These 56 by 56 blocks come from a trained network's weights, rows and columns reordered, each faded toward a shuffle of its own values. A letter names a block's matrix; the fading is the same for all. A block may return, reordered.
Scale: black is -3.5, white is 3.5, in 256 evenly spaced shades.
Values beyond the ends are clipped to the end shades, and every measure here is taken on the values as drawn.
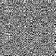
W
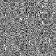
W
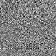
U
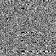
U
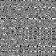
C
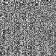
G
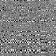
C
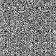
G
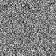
U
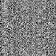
G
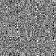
W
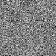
U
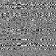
C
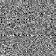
U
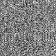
G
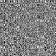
W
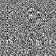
W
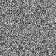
U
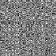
W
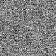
U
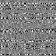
C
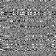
C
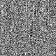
G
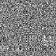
W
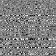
C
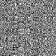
G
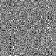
W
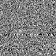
U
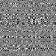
C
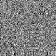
U
